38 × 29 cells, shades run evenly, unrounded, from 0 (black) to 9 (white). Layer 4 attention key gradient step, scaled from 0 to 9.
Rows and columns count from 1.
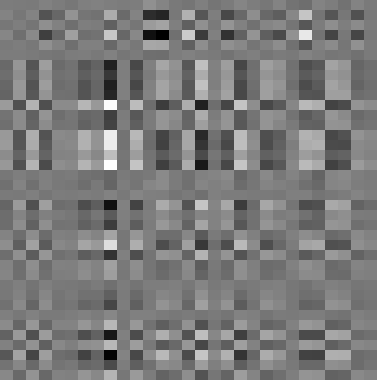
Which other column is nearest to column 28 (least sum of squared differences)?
5
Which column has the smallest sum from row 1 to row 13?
9
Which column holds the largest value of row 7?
16
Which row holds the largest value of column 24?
4
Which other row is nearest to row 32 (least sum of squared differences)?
20
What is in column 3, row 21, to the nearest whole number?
3
